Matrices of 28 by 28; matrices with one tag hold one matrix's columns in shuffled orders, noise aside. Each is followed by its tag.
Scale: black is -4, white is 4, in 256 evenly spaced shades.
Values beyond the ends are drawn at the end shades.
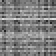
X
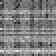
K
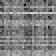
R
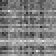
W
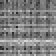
W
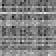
R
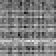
W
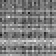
W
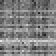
W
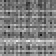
W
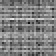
X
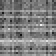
W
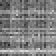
K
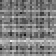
W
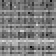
W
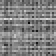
X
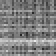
W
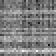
K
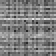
X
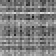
R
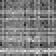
K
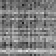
K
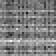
W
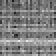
W
